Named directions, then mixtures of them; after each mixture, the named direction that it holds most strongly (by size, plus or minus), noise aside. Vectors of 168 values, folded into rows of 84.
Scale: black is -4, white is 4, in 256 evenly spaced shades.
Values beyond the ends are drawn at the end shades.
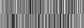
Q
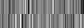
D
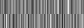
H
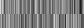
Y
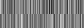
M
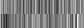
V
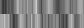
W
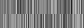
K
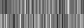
H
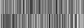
V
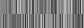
K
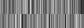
D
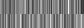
D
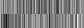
V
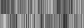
W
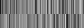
Y
